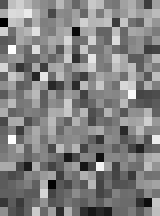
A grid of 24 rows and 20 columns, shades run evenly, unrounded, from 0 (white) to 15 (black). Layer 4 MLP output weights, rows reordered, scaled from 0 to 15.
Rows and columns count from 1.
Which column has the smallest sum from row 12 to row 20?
2
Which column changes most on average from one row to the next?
11
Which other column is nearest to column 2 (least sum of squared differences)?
14
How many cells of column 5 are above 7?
10
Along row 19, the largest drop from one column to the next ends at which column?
13
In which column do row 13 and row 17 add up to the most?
18
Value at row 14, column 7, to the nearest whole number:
4
